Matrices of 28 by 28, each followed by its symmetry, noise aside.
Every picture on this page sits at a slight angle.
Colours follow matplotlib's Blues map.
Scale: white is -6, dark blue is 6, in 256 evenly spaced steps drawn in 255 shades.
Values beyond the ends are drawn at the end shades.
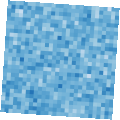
no symmetry.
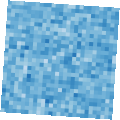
no symmetry.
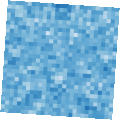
mirrored left to right.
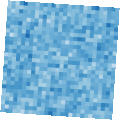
no symmetry.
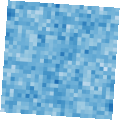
same after a half turn.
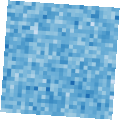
no symmetry.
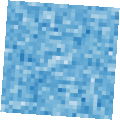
same after a half turn.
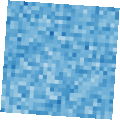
symmetric across the other diagonal.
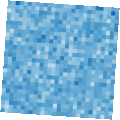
symmetric across the other diagonal.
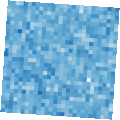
symmetric across the other diagonal.
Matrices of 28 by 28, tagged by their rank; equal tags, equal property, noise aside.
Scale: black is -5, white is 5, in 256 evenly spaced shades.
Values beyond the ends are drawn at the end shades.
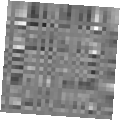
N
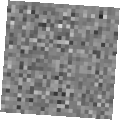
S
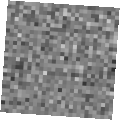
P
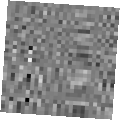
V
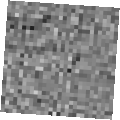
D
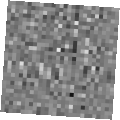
S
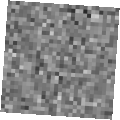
P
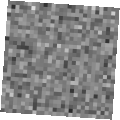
P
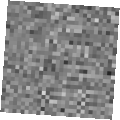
D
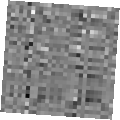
V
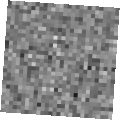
P
